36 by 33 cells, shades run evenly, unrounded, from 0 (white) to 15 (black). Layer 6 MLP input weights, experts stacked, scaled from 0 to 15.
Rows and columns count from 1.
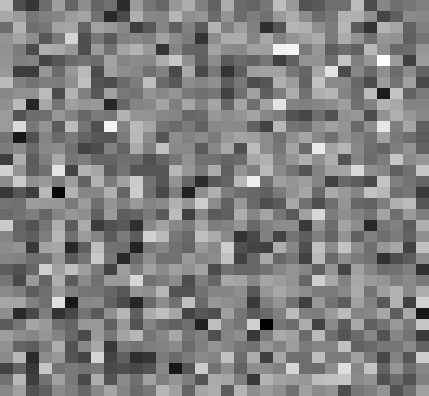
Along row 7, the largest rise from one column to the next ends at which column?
27
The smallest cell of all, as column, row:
30, 6
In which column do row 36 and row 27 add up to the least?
13
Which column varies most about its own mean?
11
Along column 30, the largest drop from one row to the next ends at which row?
10
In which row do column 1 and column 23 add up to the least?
5
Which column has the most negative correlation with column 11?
33
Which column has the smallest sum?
25
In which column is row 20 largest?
15
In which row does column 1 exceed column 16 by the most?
34
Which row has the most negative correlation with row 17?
22
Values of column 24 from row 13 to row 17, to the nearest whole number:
5 9 5 10 6
